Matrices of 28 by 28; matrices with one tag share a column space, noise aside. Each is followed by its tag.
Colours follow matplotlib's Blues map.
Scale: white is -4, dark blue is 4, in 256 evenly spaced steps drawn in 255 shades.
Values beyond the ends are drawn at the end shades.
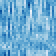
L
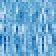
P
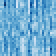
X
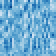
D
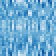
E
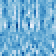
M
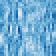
P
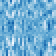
E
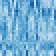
L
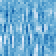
P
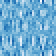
E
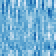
L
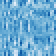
E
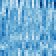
L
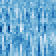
P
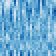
L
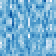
D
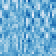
D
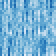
X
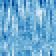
L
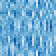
E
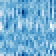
M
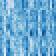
X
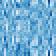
E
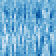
P
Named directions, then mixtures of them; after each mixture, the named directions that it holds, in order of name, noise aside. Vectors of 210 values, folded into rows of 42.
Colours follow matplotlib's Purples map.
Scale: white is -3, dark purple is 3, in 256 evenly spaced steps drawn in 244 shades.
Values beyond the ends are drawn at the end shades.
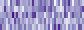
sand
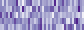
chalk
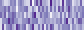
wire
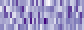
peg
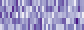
chalk.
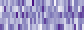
chalk, peg, sand.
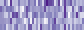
peg, sand.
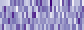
sand, wire.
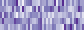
chalk.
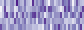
peg, sand.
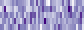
peg, sand, wire.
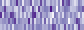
chalk, sand, wire.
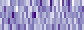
sand, wire.
